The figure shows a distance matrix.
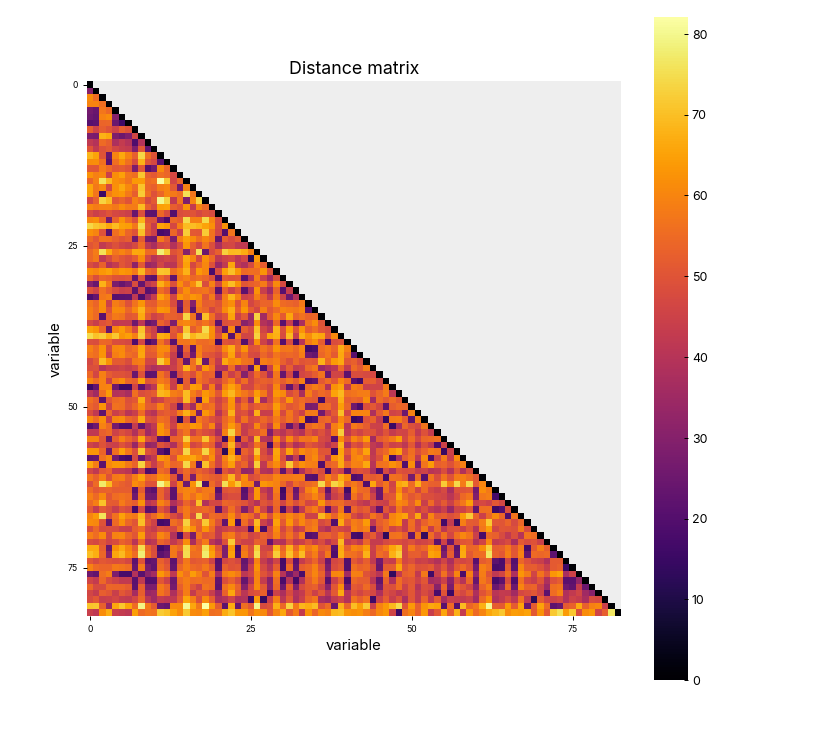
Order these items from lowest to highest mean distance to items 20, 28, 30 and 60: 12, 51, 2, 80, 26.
80, 51, 12, 2, 26
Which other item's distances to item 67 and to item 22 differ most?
39
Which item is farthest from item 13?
82
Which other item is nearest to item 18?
62
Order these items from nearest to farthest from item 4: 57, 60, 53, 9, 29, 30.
53, 9, 60, 30, 57, 29
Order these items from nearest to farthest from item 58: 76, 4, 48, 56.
76, 4, 48, 56
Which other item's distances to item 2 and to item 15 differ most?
17
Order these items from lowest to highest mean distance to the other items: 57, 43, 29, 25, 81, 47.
25, 47, 57, 43, 81, 29
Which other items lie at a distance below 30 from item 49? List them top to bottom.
2, 17, 36, 51, 59
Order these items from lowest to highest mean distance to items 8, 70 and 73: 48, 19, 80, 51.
80, 51, 48, 19
